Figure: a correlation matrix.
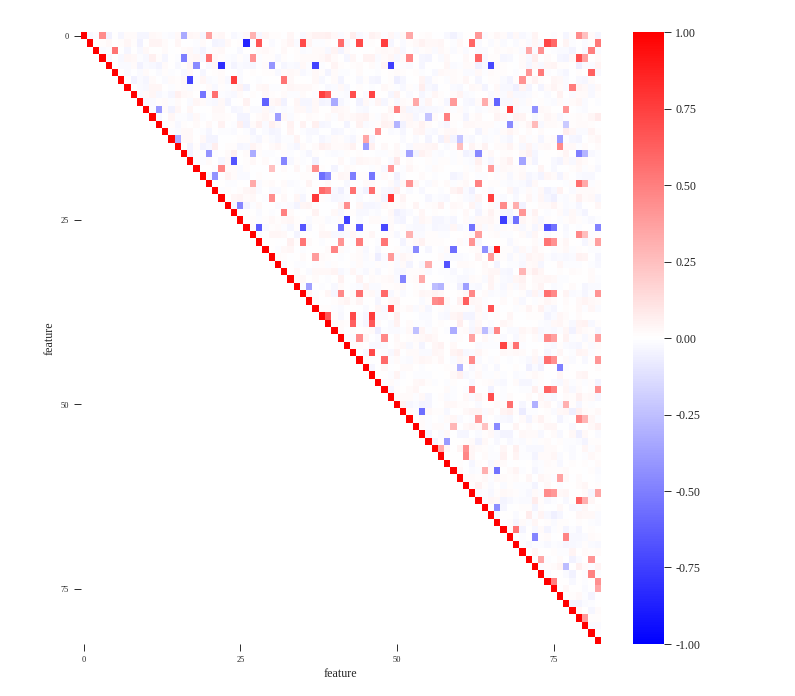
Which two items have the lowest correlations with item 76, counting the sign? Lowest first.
45, 14
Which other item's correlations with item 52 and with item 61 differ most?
36
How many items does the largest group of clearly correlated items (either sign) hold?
11
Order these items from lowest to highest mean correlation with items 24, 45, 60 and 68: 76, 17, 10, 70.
17, 76, 70, 10
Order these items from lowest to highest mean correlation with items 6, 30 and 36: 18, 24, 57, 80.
80, 18, 57, 24
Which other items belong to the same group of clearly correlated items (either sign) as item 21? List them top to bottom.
8, 19, 38, 39, 43, 46
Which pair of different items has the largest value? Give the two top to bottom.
29, 66
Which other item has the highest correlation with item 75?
1
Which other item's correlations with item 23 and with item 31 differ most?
58
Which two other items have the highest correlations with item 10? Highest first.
68, 50
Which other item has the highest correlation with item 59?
9
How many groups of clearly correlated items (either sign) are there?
15
